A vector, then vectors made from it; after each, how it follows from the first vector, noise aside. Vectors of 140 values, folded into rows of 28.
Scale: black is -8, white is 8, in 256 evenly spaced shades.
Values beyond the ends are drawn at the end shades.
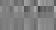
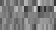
scaled up.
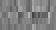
wrapped around.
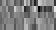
scaled up.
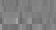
reversed, negated, shrunk.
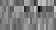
scaled up.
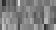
wrapped around, scaled up.
